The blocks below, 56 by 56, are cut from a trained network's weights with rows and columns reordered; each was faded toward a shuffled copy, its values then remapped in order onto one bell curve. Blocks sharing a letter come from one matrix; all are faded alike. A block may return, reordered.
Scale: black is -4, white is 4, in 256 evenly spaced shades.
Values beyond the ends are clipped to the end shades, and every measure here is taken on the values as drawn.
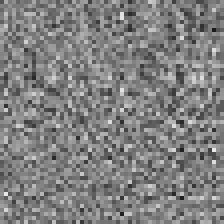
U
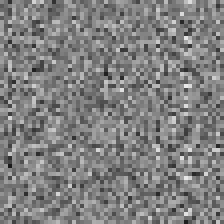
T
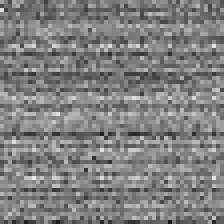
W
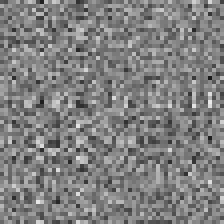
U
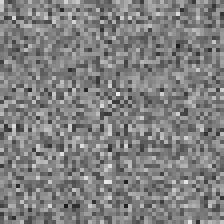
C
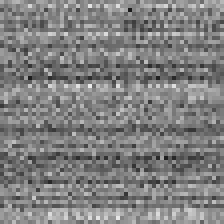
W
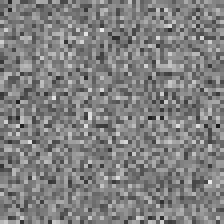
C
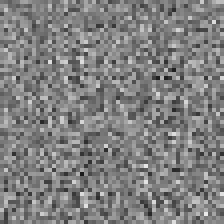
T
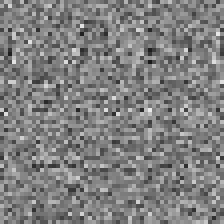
C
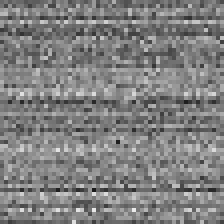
W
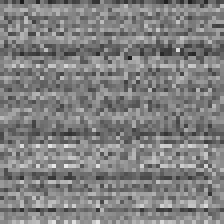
W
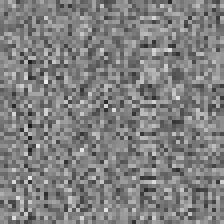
U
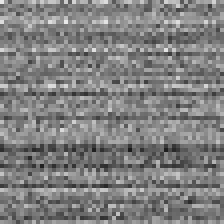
W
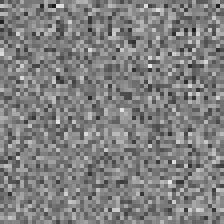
C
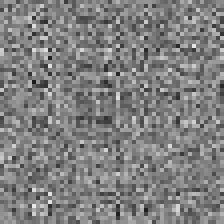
U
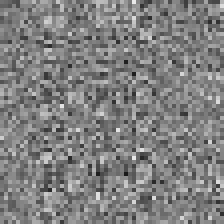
T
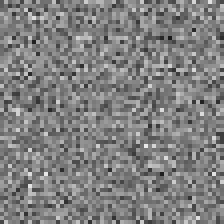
C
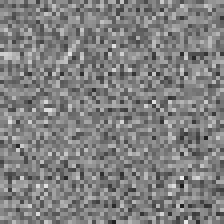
C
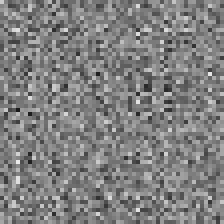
U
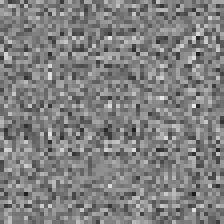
U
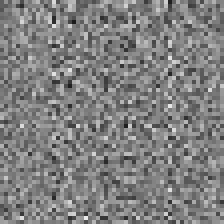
T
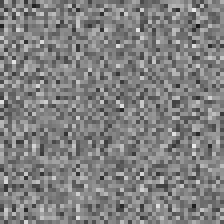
T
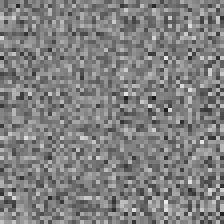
T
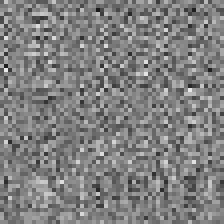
T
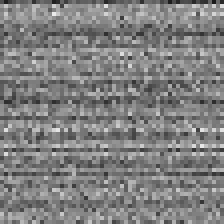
W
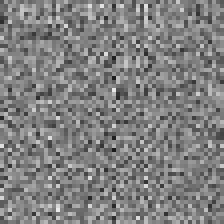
U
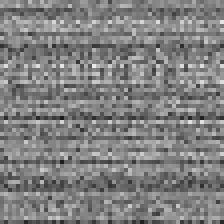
W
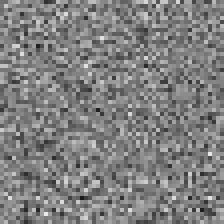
C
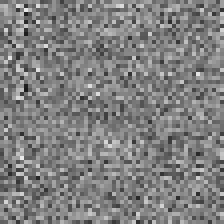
U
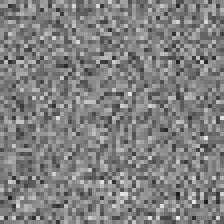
C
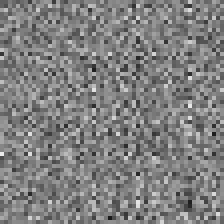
T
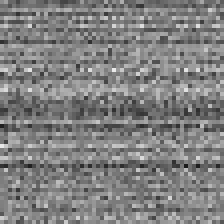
W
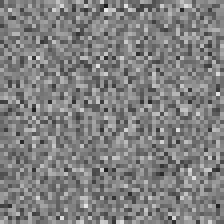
C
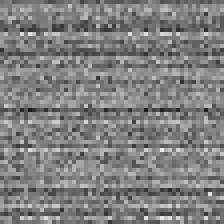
W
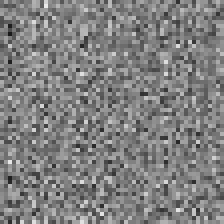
U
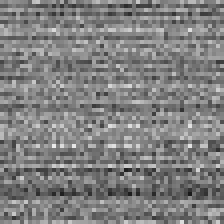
W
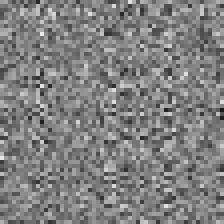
T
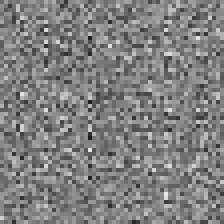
U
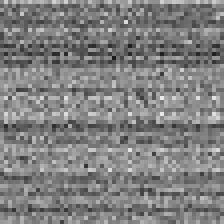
W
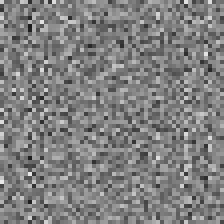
U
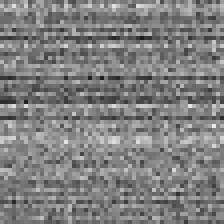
W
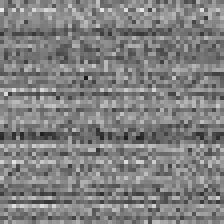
W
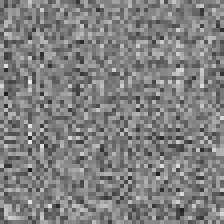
T
